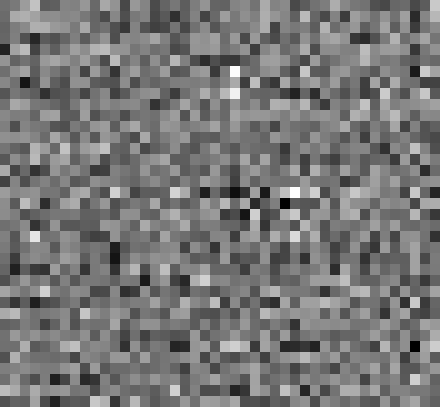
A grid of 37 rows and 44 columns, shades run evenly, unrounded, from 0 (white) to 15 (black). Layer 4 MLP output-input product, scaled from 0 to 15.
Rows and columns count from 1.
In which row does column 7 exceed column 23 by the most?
9
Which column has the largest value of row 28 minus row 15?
4
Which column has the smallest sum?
36
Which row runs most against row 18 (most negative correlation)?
32
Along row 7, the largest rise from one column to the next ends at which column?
25
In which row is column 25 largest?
20
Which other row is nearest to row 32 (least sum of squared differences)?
19
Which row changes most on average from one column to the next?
18
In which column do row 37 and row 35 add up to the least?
42
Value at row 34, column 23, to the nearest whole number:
8
